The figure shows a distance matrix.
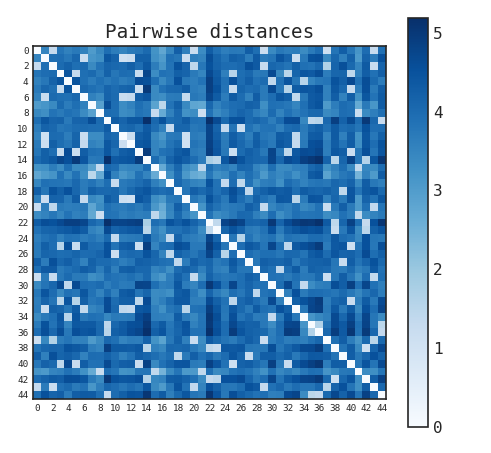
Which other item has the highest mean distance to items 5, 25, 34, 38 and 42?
36
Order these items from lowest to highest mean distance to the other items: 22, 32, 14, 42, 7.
7, 32, 42, 14, 22
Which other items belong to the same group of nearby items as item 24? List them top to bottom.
10, 17, 26
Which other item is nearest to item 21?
8
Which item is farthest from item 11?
22
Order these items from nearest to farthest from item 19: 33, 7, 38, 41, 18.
33, 41, 7, 18, 38
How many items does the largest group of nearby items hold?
6
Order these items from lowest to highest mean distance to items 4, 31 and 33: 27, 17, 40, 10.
17, 10, 27, 40
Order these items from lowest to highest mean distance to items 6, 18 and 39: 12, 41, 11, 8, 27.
27, 11, 12, 41, 8
